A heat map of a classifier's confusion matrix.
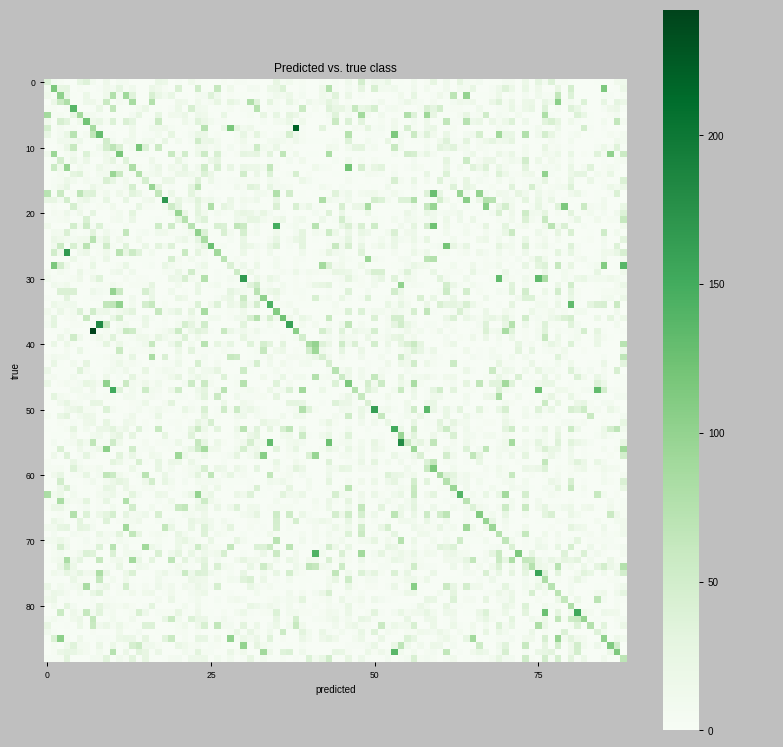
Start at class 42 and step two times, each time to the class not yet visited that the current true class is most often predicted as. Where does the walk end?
23
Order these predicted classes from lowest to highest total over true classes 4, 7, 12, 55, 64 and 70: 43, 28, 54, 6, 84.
84, 6, 28, 43, 54
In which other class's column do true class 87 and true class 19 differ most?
53
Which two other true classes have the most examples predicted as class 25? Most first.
19, 60
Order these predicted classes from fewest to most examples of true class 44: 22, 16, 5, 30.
16, 22, 5, 30
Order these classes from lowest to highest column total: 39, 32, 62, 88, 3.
39, 62, 32, 3, 88
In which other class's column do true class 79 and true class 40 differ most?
41
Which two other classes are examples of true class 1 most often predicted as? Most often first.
85, 43
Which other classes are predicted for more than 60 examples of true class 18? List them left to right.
42, 56, 64, 67, 68
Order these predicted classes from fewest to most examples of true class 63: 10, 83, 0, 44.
83, 10, 44, 0
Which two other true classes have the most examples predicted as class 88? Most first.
28, 56
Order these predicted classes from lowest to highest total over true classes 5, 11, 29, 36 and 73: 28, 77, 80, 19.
28, 77, 80, 19
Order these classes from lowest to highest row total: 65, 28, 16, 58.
58, 16, 65, 28
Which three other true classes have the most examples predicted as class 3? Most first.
26, 13, 73
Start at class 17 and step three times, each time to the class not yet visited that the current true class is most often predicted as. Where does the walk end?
76
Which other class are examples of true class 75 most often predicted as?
8
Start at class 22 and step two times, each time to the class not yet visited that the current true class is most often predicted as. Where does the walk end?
24
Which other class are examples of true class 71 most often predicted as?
15
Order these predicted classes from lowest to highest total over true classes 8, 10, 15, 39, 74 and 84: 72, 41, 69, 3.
72, 41, 3, 69
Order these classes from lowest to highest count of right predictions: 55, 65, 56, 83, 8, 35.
65, 55, 83, 56, 35, 8
